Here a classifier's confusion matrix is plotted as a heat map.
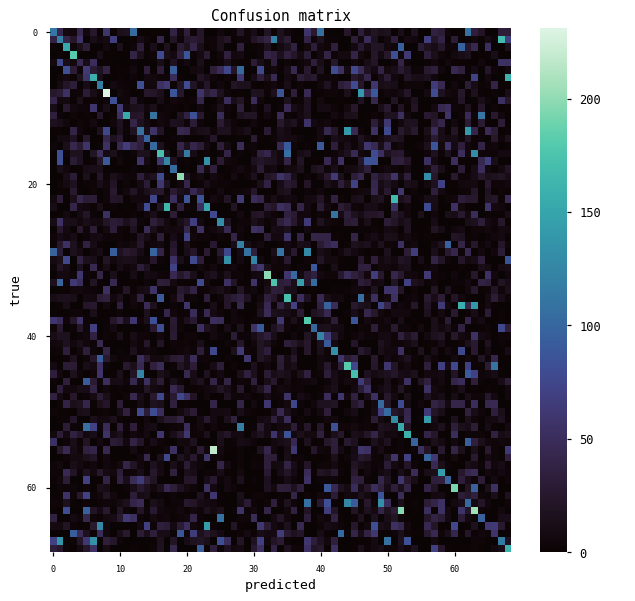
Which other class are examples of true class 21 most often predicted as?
52
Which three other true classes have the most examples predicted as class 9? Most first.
29, 1, 33
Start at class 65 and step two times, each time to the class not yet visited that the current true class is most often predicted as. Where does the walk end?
17
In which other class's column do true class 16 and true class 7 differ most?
63
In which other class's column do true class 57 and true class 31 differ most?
39
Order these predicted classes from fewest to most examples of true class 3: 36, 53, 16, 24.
24, 36, 53, 16
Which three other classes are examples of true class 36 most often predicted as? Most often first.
61, 63, 41
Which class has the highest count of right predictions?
8
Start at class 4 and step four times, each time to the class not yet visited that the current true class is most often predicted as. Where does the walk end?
68
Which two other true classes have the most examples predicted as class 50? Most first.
67, 13
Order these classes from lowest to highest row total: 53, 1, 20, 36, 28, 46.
20, 28, 46, 53, 36, 1
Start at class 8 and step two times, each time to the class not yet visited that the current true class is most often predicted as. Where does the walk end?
5
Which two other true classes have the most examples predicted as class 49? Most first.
62, 61
